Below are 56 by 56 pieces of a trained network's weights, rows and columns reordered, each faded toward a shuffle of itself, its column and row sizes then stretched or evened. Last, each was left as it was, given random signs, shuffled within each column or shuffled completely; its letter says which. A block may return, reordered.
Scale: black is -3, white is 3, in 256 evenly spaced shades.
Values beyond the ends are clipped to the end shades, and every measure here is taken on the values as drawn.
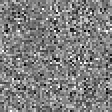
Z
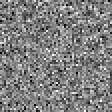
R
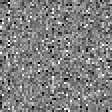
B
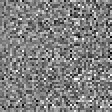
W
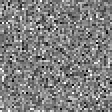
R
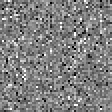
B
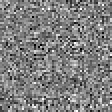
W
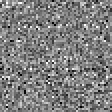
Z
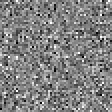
Z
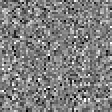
W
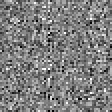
Z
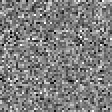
Z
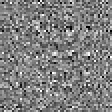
W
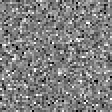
R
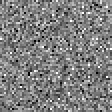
R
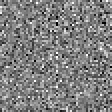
B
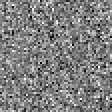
B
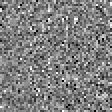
B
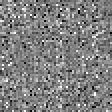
Z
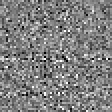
Z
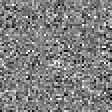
W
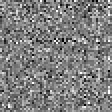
Z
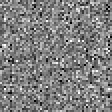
B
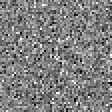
B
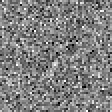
R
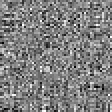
W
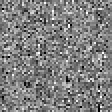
B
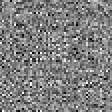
W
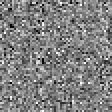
Z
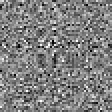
W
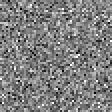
R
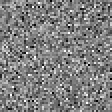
R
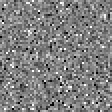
R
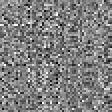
W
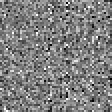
B
